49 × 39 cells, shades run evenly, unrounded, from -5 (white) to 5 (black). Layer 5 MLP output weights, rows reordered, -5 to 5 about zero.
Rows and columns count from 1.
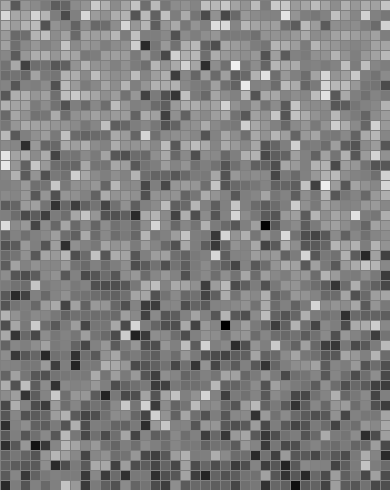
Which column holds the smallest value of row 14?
15
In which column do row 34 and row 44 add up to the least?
13
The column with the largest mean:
27
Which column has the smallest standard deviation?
10
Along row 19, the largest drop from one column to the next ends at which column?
33
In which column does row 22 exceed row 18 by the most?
14
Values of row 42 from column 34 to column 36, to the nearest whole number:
-1 2 0
